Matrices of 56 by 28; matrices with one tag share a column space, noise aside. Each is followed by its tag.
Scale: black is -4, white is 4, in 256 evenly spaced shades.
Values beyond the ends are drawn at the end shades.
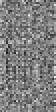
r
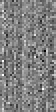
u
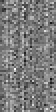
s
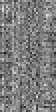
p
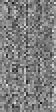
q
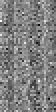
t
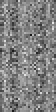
u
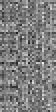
t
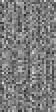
r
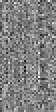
r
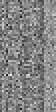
u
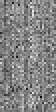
q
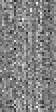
p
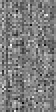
u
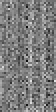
s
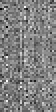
s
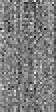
r
